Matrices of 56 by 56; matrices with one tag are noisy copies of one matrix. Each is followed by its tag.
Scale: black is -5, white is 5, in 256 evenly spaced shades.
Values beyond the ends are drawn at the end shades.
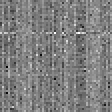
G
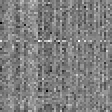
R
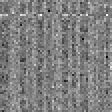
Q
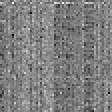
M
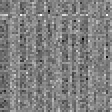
Q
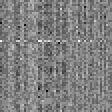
R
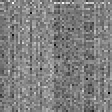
M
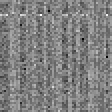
Q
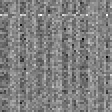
Q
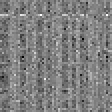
Q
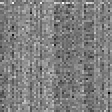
M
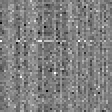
R
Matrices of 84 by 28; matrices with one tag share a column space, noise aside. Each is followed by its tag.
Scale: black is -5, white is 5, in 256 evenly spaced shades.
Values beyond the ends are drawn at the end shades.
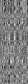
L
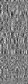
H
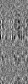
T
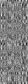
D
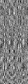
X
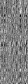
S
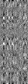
D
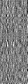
S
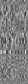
H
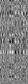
H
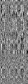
H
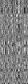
S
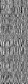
S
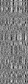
L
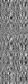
D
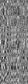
X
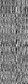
S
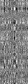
L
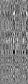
H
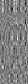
L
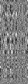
H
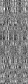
L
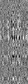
T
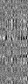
T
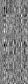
S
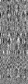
H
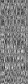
X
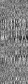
T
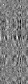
T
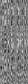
X
